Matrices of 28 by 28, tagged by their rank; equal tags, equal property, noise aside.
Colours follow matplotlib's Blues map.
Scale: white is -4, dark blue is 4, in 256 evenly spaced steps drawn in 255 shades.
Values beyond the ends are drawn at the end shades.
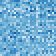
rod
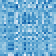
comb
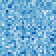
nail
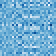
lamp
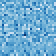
rod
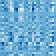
comb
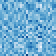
lamp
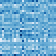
comb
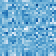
lamp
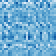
comb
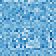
rod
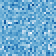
nail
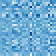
comb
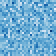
nail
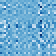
comb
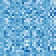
comb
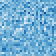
nail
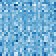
lamp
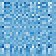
comb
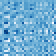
comb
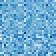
rod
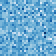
nail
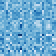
lamp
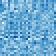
lamp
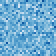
nail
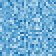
nail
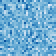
nail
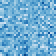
rod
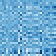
comb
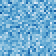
nail
